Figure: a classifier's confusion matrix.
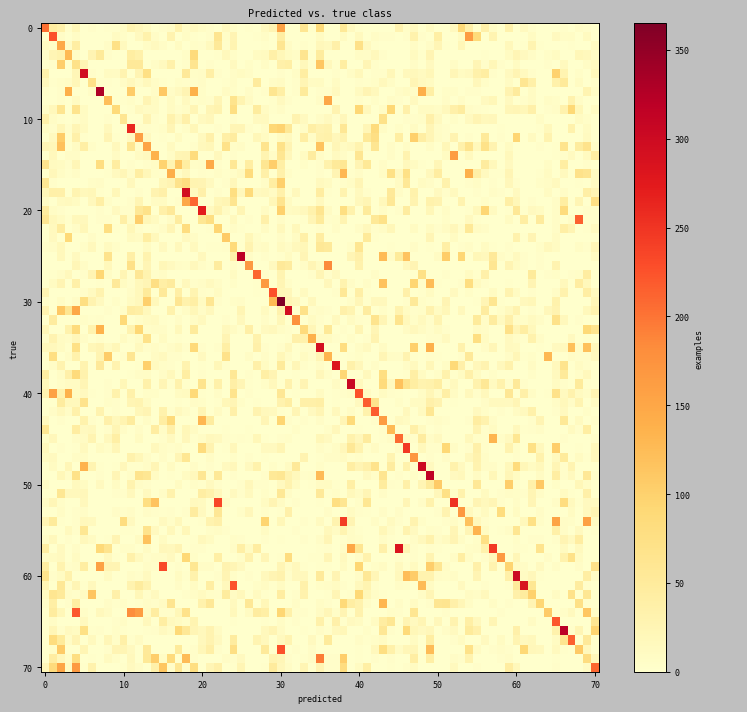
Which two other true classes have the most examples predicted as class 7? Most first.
59, 33
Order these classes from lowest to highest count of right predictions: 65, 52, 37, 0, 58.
58, 0, 65, 52, 37
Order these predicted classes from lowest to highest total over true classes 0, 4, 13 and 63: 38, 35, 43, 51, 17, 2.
17, 51, 43, 38, 2, 35
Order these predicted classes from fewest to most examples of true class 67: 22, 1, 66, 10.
22, 10, 66, 1
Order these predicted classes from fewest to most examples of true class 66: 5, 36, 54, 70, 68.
36, 68, 54, 5, 70
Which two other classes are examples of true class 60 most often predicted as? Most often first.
46, 47
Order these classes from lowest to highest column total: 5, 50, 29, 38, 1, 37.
50, 37, 29, 5, 1, 38
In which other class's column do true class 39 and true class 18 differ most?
45
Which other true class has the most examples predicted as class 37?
52
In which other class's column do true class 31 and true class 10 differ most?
4
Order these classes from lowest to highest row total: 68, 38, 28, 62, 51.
51, 38, 62, 28, 68
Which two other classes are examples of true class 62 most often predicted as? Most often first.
6, 40
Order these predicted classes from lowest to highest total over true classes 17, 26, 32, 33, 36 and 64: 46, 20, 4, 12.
20, 46, 12, 4
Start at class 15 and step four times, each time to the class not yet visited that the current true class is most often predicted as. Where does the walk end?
29
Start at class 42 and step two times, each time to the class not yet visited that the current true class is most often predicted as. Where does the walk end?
35
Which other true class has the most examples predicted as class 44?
9
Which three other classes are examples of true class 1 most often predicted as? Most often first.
54, 55, 22
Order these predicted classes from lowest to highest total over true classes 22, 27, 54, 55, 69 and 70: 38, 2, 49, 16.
49, 16, 2, 38
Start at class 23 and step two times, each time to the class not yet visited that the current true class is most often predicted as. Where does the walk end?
19
